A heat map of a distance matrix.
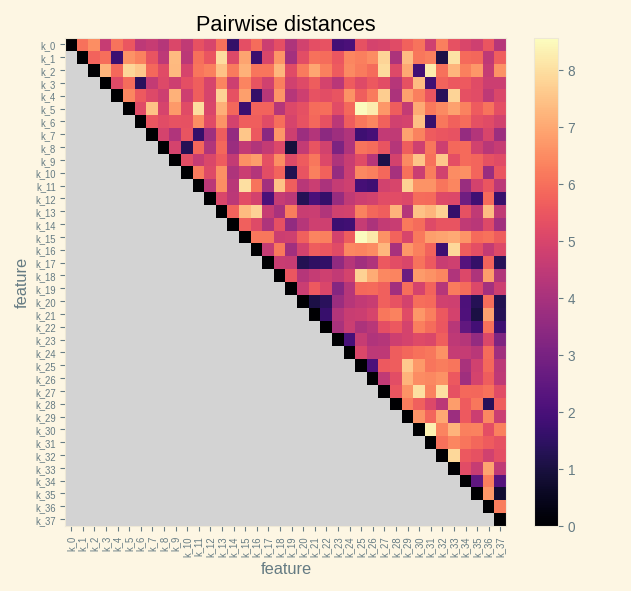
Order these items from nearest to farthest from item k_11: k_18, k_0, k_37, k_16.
k_37, k_0, k_16, k_18
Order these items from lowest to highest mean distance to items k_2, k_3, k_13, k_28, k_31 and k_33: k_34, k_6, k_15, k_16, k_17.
k_6, k_17, k_34, k_16, k_15
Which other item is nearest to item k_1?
k_32
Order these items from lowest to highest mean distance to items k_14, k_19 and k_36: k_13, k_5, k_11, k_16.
k_16, k_11, k_5, k_13
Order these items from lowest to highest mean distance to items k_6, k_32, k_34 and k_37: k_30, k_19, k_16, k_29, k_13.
k_16, k_19, k_29, k_13, k_30
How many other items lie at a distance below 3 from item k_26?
3
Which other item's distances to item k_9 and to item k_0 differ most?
k_27
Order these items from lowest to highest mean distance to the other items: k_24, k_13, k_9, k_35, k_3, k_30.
k_35, k_24, k_3, k_9, k_13, k_30
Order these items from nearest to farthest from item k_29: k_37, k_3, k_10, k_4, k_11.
k_37, k_3, k_10, k_4, k_11
